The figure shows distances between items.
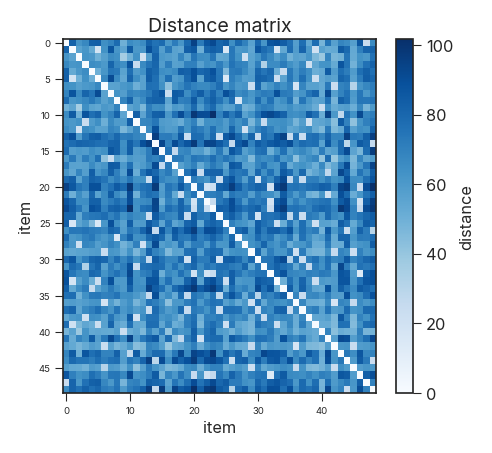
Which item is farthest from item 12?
14
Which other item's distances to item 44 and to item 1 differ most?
33
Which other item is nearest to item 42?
36
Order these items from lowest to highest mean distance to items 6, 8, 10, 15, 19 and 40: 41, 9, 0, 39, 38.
9, 39, 38, 0, 41
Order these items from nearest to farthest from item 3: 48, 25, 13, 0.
25, 0, 13, 48
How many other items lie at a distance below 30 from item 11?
3
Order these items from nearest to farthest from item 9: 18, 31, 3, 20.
18, 3, 31, 20
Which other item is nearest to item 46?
32
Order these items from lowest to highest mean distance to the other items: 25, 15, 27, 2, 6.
2, 6, 25, 15, 27
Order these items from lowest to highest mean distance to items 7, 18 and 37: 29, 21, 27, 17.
21, 29, 17, 27
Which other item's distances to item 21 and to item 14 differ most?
41
